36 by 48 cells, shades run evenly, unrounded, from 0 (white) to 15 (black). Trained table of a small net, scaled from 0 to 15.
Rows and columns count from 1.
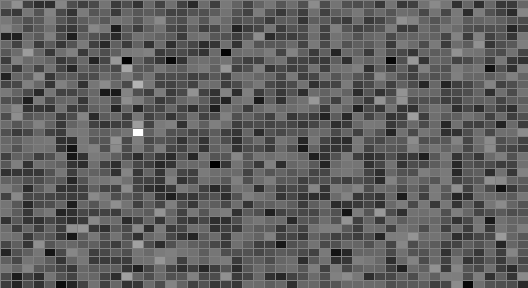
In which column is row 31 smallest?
13
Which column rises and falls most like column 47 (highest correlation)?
30
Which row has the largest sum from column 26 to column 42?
25
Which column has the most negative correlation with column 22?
15
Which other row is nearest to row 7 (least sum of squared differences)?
10
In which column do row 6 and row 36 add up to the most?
6
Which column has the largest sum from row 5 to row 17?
36
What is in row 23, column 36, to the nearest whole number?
7
